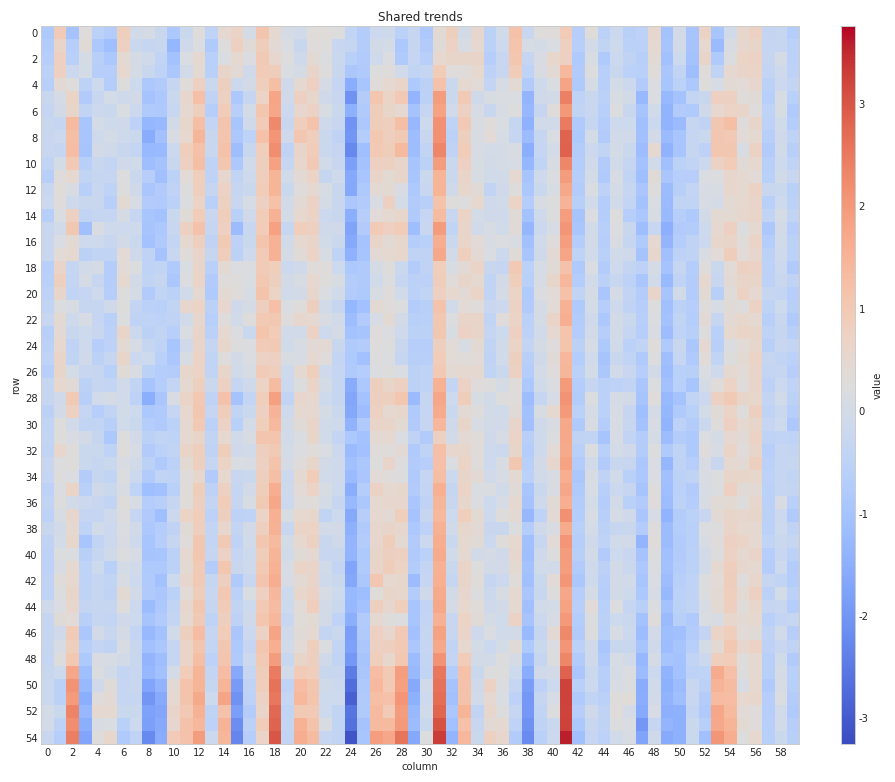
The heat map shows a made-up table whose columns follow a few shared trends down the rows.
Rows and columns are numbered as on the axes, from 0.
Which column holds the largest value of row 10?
41
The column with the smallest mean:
24
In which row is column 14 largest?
51
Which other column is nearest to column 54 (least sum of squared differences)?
33
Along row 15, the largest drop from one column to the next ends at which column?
42
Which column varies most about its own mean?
2
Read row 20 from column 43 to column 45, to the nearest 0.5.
0 -1 0
